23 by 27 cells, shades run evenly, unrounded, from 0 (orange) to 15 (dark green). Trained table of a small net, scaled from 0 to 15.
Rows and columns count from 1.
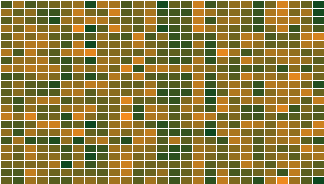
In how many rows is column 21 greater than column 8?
9
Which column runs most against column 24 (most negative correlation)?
14
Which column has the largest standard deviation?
8
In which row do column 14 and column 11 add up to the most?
1
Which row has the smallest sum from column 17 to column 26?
10
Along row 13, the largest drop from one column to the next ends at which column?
19
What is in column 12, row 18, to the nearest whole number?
4
